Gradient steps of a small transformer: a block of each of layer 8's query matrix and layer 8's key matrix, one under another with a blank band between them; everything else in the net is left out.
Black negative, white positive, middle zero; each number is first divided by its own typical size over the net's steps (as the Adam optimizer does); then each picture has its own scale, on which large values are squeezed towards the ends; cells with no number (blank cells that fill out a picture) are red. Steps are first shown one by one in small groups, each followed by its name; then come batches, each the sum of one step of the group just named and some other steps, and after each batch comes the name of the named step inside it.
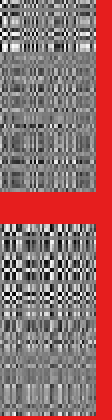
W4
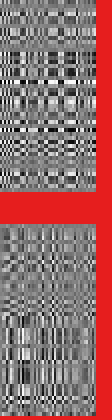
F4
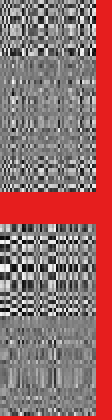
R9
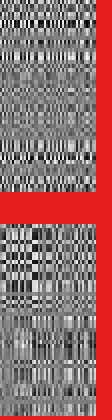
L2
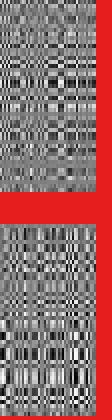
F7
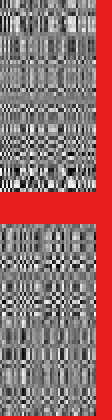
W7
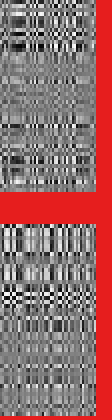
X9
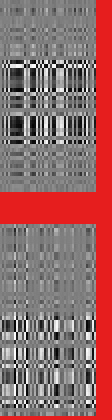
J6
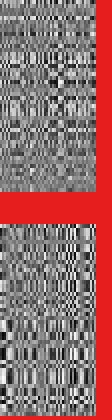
F7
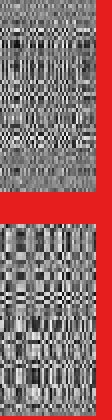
X9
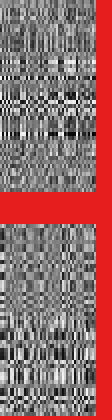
F7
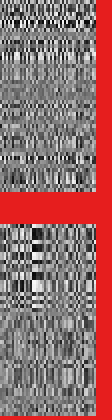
L2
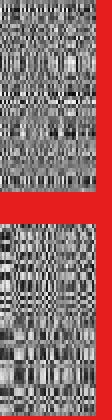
R9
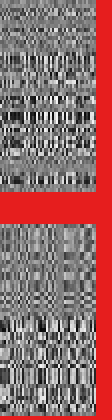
F4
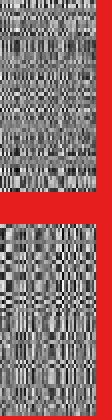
W7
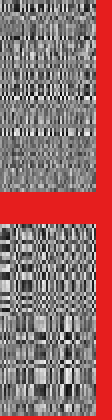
R9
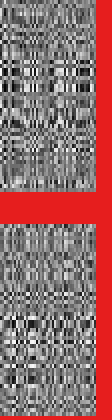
X9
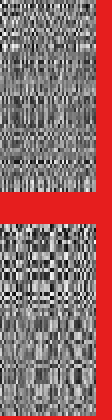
W4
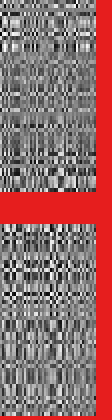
W4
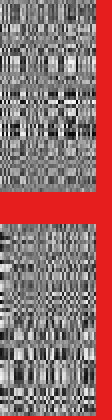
R9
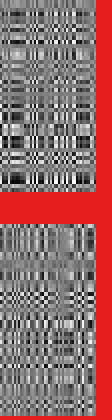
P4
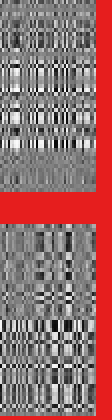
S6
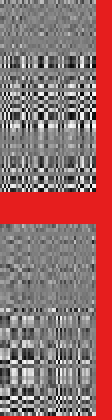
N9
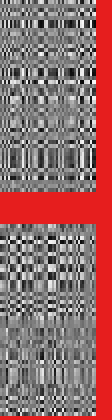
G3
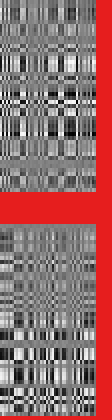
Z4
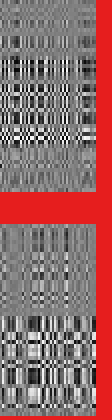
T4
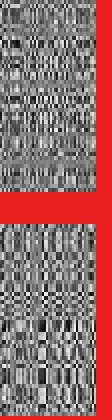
S6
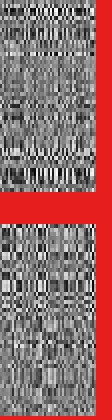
P4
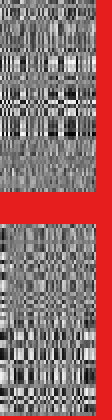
Z4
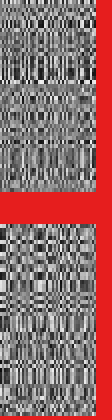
G3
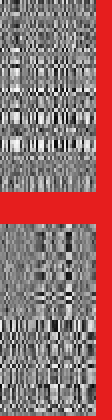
S6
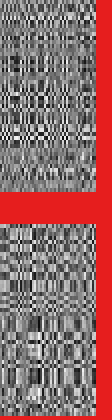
T4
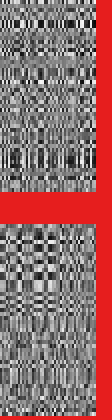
G3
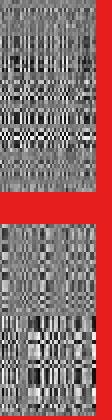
T4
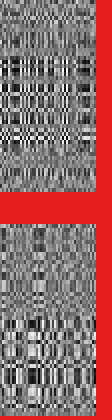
T4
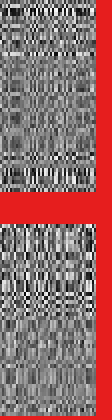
P4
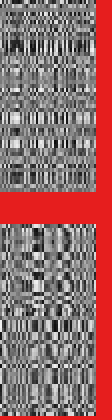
S6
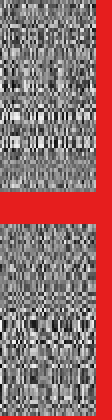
S6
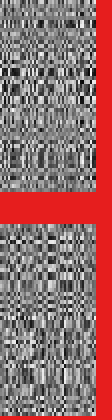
G3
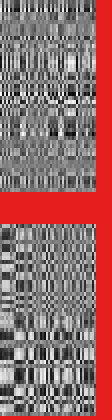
Z4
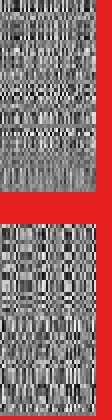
S6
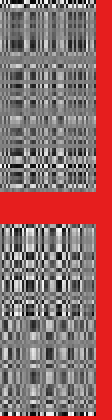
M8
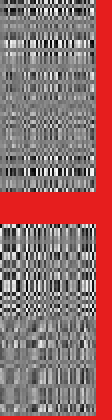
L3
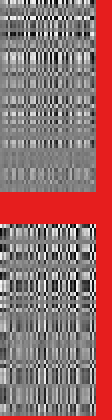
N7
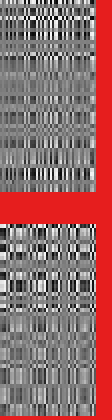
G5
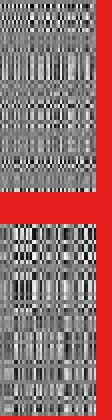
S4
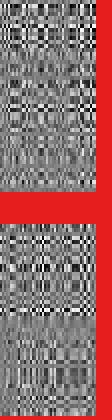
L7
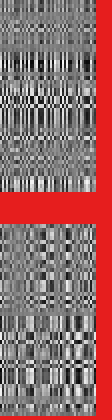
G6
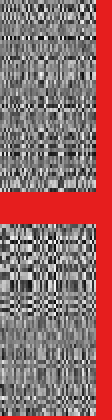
S4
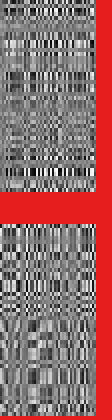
L3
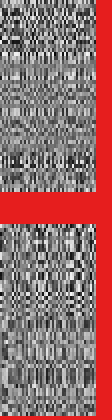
N7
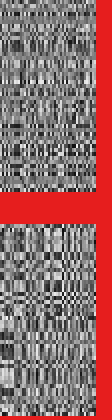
M8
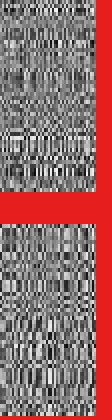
L3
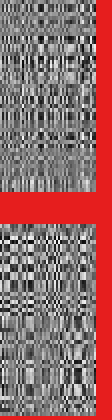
G6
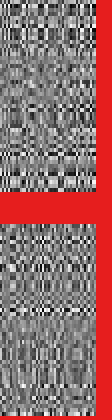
L7
